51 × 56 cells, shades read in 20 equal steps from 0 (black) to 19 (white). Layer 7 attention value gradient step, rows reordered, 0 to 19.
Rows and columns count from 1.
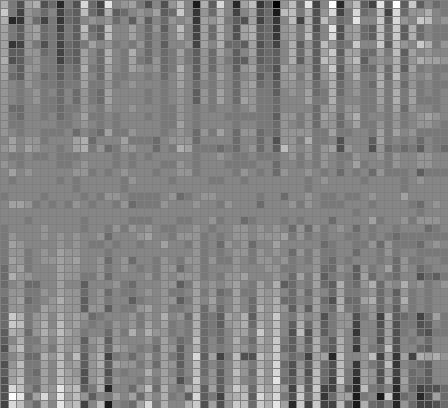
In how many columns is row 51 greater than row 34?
26
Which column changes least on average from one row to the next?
34
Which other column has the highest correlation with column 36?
23
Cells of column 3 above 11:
15
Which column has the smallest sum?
53
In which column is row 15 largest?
45
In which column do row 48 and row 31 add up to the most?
35
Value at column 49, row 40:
13
